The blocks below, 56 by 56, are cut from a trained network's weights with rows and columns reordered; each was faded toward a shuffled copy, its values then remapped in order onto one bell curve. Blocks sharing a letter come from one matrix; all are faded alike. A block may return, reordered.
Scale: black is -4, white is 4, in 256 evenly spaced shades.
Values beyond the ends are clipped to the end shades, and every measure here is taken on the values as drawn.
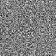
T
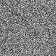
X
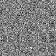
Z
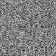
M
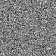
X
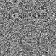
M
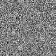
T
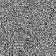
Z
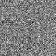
M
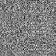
Z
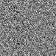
Z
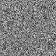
T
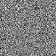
T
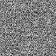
T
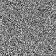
X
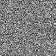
X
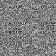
M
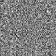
T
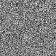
X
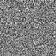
M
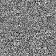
X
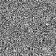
M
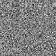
Z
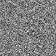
T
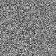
T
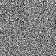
X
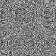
M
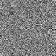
T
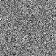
X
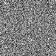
T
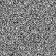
Z
